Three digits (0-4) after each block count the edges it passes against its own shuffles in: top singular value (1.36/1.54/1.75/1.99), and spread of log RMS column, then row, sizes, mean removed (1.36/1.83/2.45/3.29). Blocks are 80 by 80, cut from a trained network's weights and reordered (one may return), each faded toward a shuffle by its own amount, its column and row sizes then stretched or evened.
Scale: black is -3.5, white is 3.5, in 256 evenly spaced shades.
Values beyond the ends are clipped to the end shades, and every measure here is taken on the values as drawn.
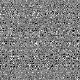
1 2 3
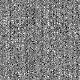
2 2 2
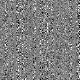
0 4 0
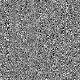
0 3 0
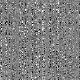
0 4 2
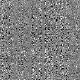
0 4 0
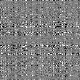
3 2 4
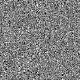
0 2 0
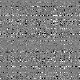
0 3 4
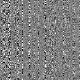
3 4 0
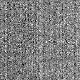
3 1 2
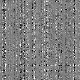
4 4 2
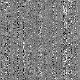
0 4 1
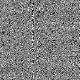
0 3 0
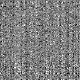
3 1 3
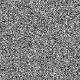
2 1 2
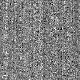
1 2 1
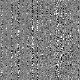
1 4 1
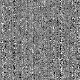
1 3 1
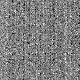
2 2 2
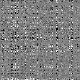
2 4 3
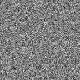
2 0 0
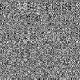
4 0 3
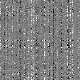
4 4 3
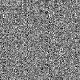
3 2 0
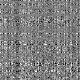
4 0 4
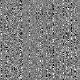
1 4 1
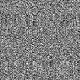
3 1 0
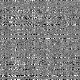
2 1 4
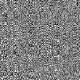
4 3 2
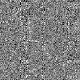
3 3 1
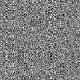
4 3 0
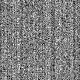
3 0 1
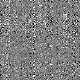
0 3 3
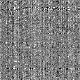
4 1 3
